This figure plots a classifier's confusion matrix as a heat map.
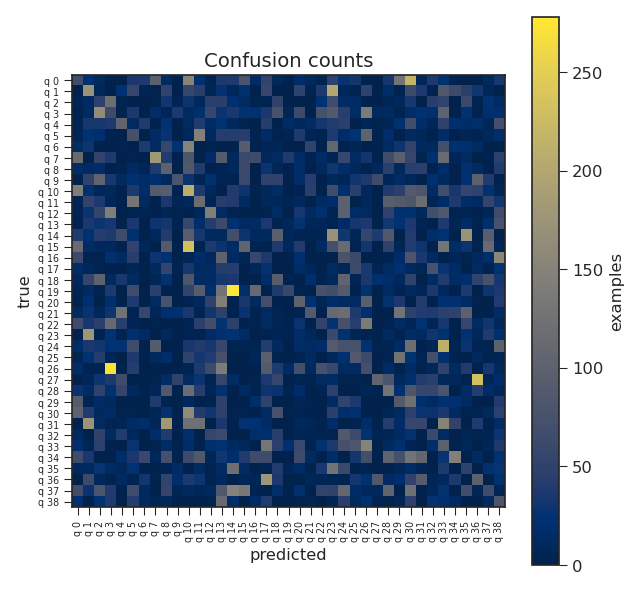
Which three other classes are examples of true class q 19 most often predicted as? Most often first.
q 14, q 13, q 16
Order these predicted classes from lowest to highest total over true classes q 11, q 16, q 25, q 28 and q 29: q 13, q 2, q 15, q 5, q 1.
q 15, q 1, q 2, q 5, q 13
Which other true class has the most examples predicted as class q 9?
q 27
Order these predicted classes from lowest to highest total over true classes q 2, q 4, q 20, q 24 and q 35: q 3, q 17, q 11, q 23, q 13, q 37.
q 37, q 11, q 17, q 3, q 13, q 23
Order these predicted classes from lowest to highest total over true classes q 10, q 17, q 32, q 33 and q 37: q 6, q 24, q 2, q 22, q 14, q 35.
q 6, q 22, q 35, q 2, q 14, q 24
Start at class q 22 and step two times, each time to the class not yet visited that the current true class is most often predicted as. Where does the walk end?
q 3
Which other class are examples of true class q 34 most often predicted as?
q 30
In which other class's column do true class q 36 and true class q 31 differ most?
q 17
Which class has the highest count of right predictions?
q 10
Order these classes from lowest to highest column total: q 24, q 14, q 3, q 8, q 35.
q 35, q 14, q 3, q 8, q 24
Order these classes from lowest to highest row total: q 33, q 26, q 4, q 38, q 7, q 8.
q 38, q 8, q 4, q 33, q 26, q 7
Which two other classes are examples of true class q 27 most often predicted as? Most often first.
q 36, q 28
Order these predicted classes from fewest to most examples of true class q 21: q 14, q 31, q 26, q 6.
q 14, q 26, q 31, q 6
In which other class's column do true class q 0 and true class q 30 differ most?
q 29
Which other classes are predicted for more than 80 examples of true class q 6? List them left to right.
q 10, q 15, q 23
